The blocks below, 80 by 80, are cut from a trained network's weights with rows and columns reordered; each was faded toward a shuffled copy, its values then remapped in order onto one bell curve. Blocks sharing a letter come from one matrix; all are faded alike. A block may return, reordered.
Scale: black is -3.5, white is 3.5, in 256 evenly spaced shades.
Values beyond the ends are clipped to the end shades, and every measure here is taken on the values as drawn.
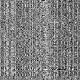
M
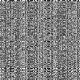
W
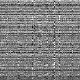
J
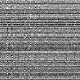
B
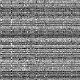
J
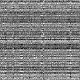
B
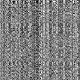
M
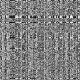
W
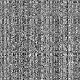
M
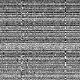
J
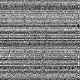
J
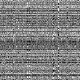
J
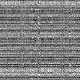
B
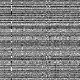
J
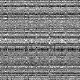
B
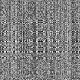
W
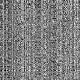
M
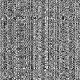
M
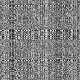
W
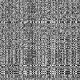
W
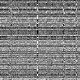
J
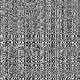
W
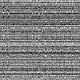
B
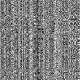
M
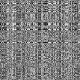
W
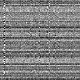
J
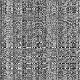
W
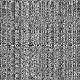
M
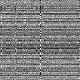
J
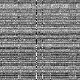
J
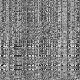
W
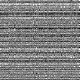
J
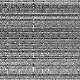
J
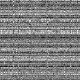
B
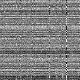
J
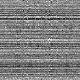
B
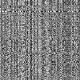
M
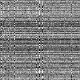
B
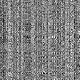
M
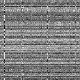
J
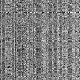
M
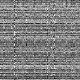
J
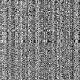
M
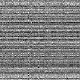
B
